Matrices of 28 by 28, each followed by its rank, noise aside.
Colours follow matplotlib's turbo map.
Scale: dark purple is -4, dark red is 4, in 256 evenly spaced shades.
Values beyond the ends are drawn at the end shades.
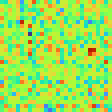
five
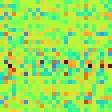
four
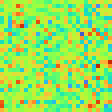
seven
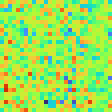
seven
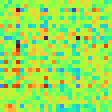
four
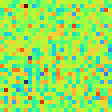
seven
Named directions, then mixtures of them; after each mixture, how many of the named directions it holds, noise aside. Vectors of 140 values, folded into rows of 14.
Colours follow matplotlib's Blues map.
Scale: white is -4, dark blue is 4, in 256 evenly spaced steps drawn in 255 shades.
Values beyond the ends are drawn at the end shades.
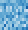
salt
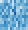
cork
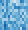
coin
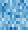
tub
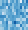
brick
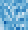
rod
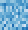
one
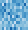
two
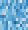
one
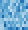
four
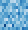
two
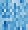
three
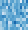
one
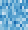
one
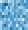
four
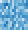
three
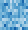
four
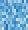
four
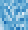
one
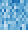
two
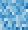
four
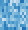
two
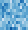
one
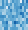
one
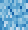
three
